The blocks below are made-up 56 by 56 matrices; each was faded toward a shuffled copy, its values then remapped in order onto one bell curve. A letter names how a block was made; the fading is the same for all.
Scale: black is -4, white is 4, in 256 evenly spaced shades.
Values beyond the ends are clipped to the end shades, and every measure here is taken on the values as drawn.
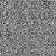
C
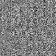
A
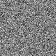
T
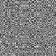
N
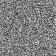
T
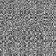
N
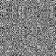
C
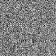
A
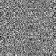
C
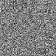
A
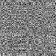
C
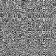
C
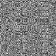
C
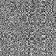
C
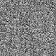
A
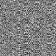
C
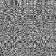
N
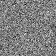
T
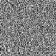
A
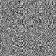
C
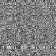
N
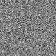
A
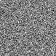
T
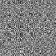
N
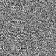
A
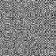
N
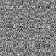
N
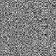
C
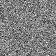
T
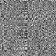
N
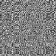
N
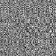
N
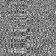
N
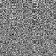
C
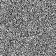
T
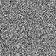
A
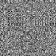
C
